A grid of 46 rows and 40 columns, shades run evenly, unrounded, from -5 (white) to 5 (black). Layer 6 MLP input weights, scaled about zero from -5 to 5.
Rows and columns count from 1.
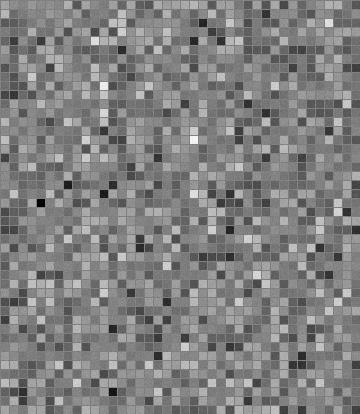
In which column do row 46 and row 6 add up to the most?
34
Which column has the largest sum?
40
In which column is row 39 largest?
26
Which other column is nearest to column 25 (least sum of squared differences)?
5
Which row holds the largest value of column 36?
28
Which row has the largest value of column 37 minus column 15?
15
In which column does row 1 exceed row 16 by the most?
32
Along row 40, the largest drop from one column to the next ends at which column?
19
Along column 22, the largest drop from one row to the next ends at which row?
33
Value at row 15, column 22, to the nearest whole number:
-3
